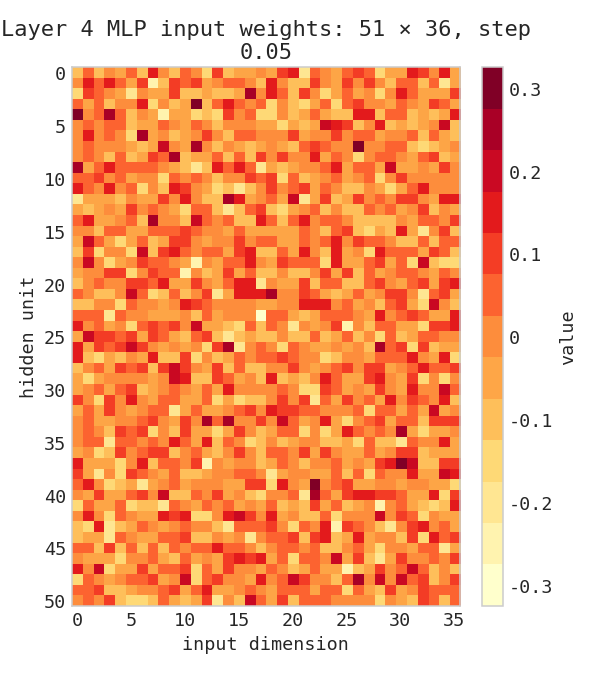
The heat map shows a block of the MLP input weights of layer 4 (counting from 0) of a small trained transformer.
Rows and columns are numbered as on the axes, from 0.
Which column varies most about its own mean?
28
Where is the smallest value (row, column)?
23, 17
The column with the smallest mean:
13
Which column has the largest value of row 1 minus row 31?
22
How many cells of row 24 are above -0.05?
22
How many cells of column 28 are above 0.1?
7
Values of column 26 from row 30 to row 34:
0 0 0.05 0 0.05
